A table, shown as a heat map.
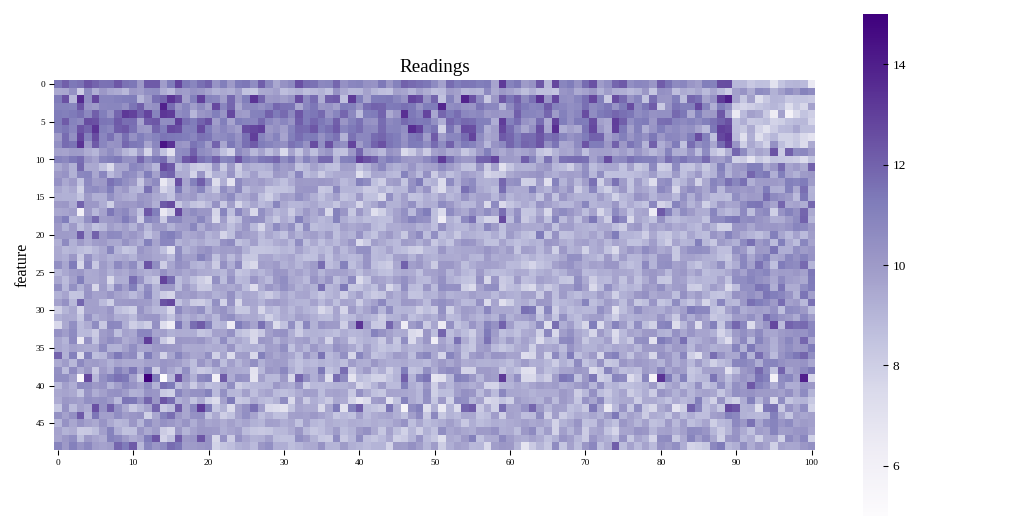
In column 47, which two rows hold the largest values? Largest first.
6, 2
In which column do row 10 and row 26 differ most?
40
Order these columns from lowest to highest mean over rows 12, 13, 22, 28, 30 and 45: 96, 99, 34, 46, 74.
74, 34, 46, 96, 99
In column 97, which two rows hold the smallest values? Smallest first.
4, 3
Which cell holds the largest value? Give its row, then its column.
39, 12
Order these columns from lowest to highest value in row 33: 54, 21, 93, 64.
64, 54, 21, 93
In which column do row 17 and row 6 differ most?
3
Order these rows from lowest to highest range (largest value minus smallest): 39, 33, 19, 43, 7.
19, 33, 7, 43, 39
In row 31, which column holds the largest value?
94
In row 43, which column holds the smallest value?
46
